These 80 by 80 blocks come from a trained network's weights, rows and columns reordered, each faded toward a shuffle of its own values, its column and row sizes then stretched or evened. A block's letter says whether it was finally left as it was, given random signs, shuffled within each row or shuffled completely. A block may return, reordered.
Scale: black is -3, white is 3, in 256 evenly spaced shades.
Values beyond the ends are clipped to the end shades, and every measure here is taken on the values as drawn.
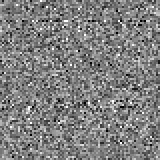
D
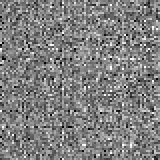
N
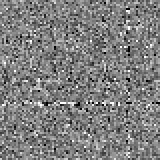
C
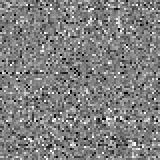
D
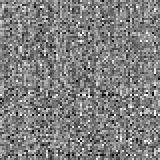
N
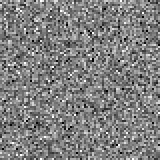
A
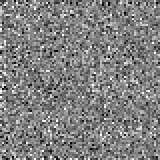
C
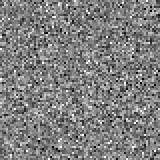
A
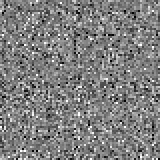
C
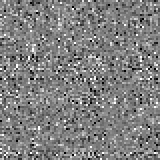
N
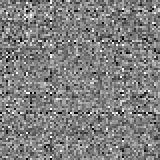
N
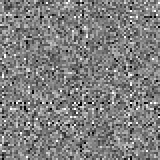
C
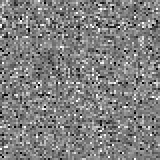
N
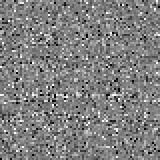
C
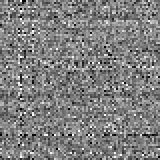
N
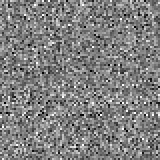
D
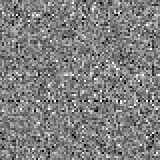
C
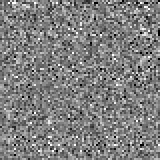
C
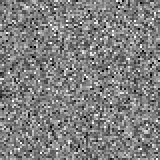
A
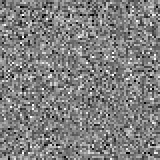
C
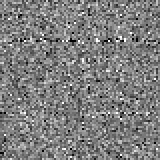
C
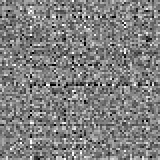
N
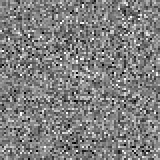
C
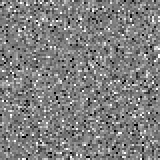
A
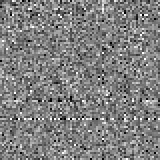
C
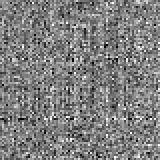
N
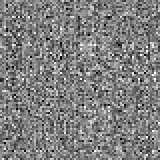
N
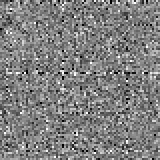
C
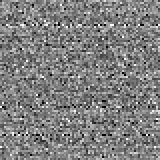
D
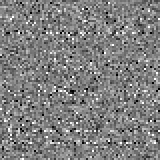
D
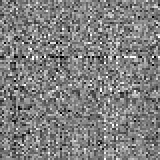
N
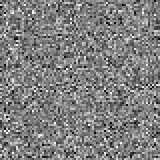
N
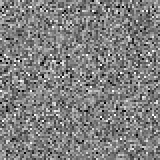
D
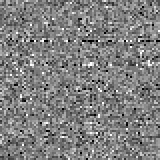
N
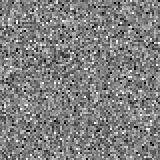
A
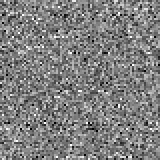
D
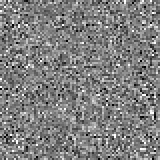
N
